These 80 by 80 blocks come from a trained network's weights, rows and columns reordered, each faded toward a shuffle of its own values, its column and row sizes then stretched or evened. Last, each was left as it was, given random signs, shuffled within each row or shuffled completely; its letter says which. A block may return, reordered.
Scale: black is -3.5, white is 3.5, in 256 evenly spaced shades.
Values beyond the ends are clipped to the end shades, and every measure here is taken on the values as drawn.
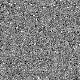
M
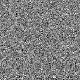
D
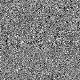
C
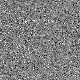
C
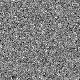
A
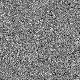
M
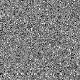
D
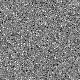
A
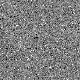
C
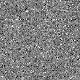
D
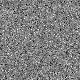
A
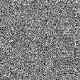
D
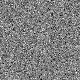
A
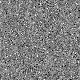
A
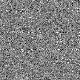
C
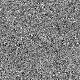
M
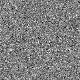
M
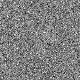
M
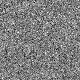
A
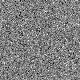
A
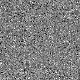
C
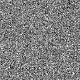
C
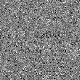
D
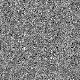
C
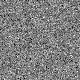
A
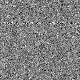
M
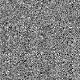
D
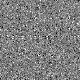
D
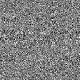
D
